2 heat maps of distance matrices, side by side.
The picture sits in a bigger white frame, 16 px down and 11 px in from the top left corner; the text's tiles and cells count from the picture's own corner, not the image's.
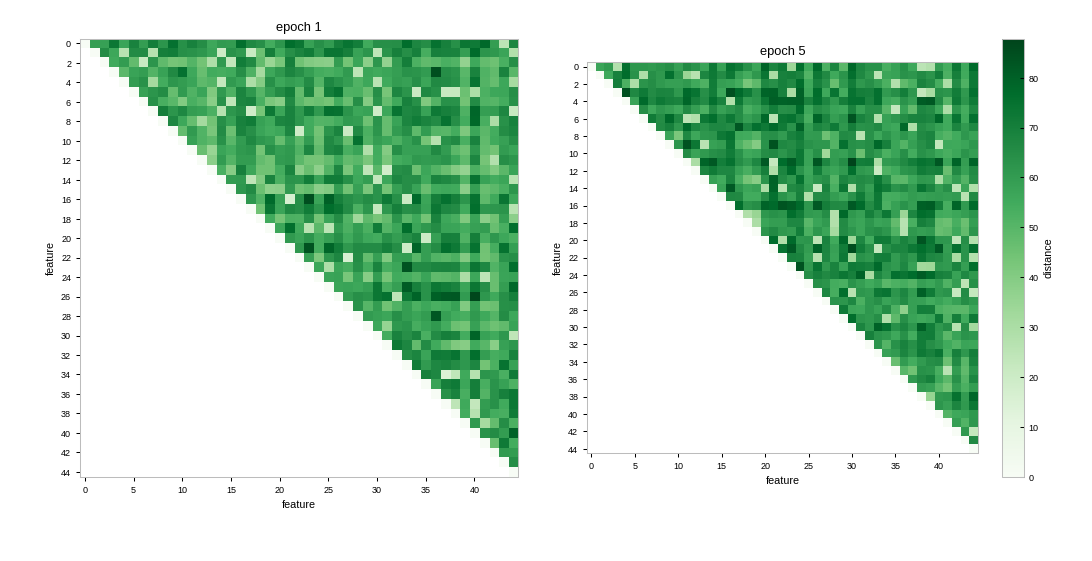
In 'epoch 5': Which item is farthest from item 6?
30
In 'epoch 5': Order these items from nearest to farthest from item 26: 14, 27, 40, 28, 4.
14, 28, 40, 27, 4
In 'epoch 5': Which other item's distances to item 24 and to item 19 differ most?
36
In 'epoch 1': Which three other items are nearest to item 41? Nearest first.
24, 39, 18
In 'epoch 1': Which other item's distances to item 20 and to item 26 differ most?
35
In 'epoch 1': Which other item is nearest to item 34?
37
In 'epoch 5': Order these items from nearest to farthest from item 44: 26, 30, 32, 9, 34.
26, 30, 32, 9, 34
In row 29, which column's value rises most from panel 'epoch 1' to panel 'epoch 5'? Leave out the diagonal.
13
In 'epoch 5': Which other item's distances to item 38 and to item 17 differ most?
3
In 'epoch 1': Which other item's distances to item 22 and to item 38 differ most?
27
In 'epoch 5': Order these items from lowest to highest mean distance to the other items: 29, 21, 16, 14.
14, 29, 21, 16
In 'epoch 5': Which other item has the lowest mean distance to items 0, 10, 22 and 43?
25
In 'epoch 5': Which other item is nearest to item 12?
33
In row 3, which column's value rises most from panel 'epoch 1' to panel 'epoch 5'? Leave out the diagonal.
28
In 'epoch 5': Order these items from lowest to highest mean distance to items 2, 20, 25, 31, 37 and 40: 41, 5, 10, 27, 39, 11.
41, 5, 10, 27, 39, 11
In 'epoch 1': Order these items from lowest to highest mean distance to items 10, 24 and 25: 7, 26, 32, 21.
32, 26, 21, 7
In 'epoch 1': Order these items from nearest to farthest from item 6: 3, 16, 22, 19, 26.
19, 22, 26, 3, 16
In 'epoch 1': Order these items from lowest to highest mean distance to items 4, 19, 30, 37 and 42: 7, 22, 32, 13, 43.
13, 7, 22, 43, 32
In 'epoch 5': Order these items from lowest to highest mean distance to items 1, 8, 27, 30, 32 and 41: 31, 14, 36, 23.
31, 14, 36, 23
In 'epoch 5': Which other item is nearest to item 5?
35
